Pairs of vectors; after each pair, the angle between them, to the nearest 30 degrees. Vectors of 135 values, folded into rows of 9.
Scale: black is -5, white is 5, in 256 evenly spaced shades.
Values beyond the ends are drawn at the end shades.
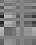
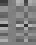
90 degrees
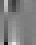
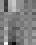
150 degrees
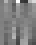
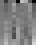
150 degrees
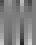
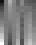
30 degrees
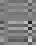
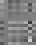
30 degrees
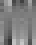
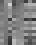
60 degrees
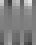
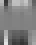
60 degrees
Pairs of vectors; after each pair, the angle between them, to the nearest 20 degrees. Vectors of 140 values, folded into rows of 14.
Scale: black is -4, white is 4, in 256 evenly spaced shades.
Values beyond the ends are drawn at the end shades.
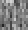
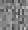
120 degrees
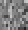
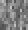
60 degrees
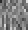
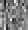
60 degrees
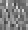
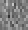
40 degrees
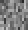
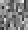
160 degrees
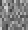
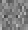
60 degrees
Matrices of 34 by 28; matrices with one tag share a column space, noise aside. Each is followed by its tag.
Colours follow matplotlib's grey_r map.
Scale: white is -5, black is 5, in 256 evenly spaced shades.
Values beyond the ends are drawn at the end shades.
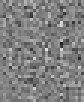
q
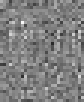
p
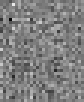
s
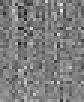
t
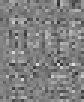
p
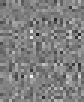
p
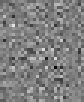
q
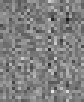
s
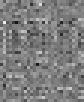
p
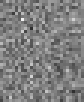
s
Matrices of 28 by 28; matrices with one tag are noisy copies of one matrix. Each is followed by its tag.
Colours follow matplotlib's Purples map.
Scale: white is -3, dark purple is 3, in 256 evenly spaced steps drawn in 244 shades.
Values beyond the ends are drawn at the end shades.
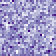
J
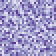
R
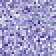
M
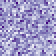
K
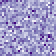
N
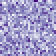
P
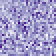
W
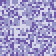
R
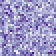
J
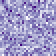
R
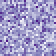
P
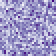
W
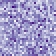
N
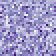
J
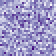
N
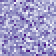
J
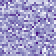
N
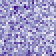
J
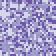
W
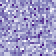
K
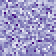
N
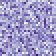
N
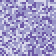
N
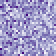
M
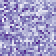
J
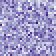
N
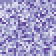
W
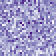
K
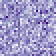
P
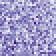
J
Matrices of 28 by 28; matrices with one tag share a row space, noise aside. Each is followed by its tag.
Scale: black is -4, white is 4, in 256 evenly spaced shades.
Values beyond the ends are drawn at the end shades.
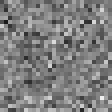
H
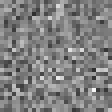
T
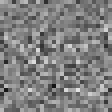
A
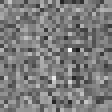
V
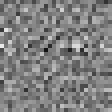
V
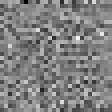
V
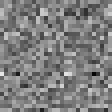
A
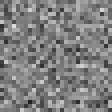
A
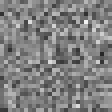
V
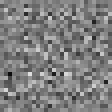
H
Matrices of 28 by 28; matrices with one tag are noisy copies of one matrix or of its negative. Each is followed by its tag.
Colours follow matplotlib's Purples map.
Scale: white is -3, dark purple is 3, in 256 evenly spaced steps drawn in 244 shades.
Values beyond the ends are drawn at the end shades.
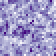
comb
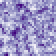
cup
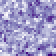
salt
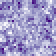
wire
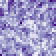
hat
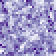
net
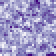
salt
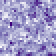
salt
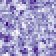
cup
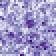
hat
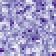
net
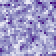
net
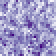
hat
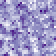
cup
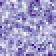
salt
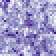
hat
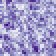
cup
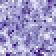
wire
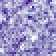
net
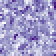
net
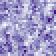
wire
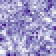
wire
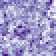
comb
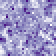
wire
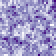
comb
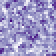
net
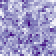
hat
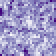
hat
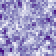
wire
